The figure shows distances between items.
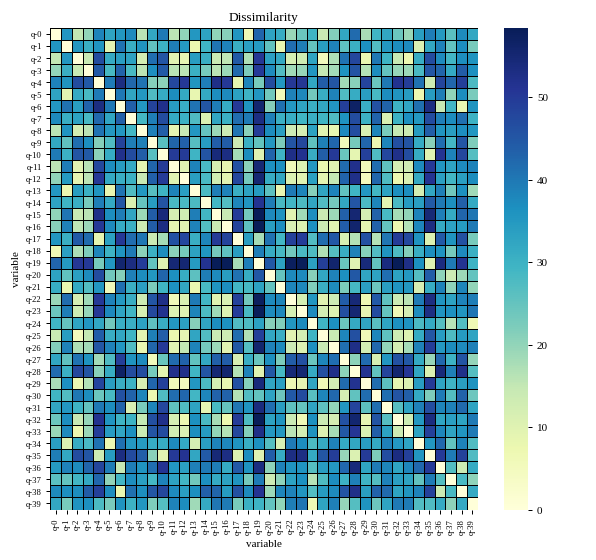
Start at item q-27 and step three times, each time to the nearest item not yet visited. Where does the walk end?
q-17
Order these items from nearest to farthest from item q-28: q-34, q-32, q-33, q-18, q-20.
q-34, q-18, q-20, q-33, q-32
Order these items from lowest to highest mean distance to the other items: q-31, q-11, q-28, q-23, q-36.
q-11, q-23, q-31, q-36, q-28
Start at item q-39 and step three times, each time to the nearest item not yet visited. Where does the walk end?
q-20
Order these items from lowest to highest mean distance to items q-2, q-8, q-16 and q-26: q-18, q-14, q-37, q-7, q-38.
q-18, q-14, q-7, q-37, q-38
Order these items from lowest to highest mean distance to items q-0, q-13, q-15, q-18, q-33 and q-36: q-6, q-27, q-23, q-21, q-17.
q-23, q-21, q-6, q-27, q-17
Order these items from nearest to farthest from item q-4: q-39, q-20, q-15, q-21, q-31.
q-39, q-21, q-31, q-20, q-15
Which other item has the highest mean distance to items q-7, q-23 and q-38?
q-19
